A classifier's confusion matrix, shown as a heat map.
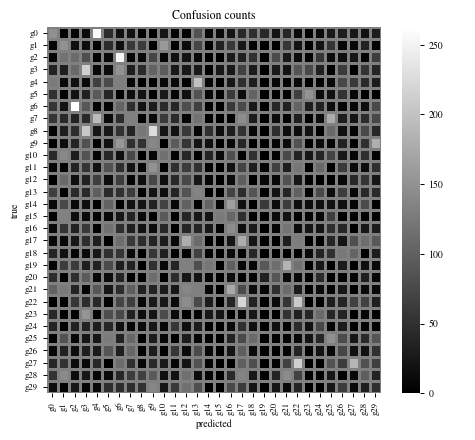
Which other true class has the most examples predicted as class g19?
g14
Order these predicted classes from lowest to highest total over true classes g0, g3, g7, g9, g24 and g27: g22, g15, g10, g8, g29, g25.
g15, g8, g10, g25, g29, g22
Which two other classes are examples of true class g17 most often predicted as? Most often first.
g12, g22
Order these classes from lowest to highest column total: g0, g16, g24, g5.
g24, g0, g5, g16
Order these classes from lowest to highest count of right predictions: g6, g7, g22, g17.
g6, g7, g17, g22
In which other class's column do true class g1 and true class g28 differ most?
g10
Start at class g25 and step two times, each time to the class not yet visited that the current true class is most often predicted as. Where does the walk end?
g23
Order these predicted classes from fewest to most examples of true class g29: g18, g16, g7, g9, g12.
g18, g7, g16, g12, g9
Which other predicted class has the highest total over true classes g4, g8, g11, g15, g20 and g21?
g9
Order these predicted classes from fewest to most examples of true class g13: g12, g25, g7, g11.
g25, g11, g7, g12
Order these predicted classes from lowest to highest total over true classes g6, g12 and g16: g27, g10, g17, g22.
g27, g10, g22, g17
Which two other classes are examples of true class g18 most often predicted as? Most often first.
g26, g27
